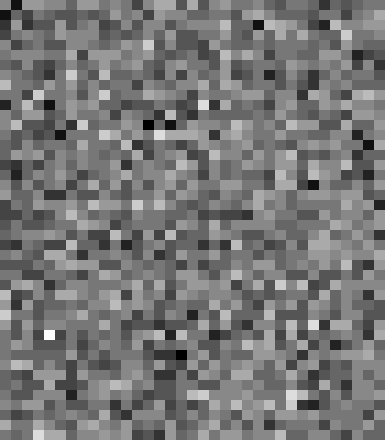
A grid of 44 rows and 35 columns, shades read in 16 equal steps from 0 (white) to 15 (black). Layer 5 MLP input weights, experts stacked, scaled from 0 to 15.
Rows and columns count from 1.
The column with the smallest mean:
27
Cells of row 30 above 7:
19
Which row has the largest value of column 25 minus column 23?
6
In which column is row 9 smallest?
1
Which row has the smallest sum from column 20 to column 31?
40
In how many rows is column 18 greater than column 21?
22
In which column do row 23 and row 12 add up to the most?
11
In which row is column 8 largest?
26
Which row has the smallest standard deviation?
23
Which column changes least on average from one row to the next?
33
